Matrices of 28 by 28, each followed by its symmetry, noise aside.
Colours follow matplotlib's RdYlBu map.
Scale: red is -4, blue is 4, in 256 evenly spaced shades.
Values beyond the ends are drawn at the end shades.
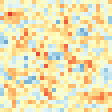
same after a half turn.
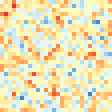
symmetric.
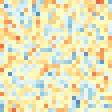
same after a half turn.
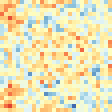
mirrored top to bottom.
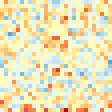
mirrored left to right.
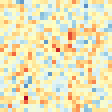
no symmetry.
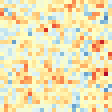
no symmetry.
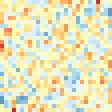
same after a half turn.
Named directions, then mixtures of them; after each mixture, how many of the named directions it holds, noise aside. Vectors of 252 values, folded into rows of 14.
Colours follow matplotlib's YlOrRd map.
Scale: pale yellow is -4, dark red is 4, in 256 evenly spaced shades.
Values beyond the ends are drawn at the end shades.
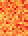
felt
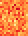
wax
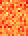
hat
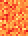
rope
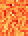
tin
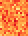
one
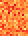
two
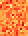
four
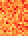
one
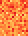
four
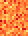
one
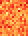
one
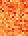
four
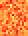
four
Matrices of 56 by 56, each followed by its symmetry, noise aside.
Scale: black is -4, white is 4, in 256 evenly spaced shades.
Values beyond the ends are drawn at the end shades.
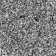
symmetric across the other diagonal.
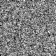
no symmetry.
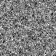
same after a half turn.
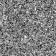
no symmetry.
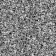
same after a half turn.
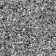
no symmetry.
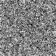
symmetric across the other diagonal.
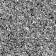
symmetric across the other diagonal.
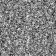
same after a half turn.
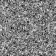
mirrored top to bottom.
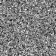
antisymmetric.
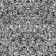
mirrored left to right.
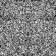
mirrored left to right.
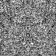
mirrored left to right.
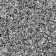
symmetric.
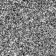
no symmetry.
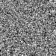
antisymmetric.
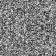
mirrored top to bottom.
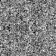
mirrored top to bottom.
